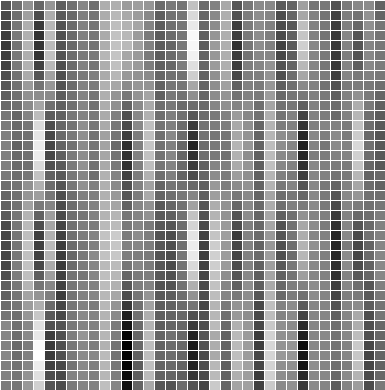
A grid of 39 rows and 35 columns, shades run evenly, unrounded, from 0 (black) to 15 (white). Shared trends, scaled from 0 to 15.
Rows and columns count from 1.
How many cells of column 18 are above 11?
15
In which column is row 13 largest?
4
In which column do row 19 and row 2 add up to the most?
10
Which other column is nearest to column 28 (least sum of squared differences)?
5
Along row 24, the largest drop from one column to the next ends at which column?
19
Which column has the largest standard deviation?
18
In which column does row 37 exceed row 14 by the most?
20
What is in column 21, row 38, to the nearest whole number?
6
